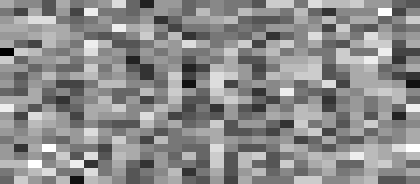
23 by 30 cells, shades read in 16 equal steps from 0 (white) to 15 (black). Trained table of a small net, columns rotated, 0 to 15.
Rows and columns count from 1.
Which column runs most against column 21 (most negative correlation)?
19
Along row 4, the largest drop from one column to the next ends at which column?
25
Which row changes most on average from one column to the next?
21
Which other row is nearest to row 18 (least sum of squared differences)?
22
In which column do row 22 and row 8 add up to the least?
27
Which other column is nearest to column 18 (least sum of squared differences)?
12
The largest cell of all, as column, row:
1, 7
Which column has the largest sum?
14
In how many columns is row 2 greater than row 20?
17
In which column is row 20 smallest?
26
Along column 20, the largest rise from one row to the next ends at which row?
5
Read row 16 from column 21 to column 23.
12 3 8
